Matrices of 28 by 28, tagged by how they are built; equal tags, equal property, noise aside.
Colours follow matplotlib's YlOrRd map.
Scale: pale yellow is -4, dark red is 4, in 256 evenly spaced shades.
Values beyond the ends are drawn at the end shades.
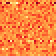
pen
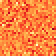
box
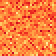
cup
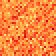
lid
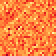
lid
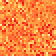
box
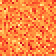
cup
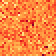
box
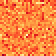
pen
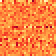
pen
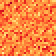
lid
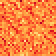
cup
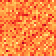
lid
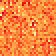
box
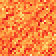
lid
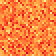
cup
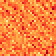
cup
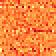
pen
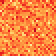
cup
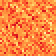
cup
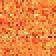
pen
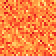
cup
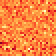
pen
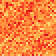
lid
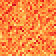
lid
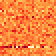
pen
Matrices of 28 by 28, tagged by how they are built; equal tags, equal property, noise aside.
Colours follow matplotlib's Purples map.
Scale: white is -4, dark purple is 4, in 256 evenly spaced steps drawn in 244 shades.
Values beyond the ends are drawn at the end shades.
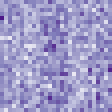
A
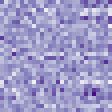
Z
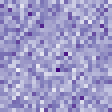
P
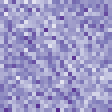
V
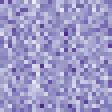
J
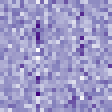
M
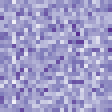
J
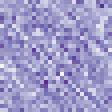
V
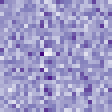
Z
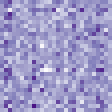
Z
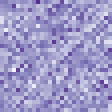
P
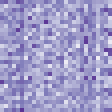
J
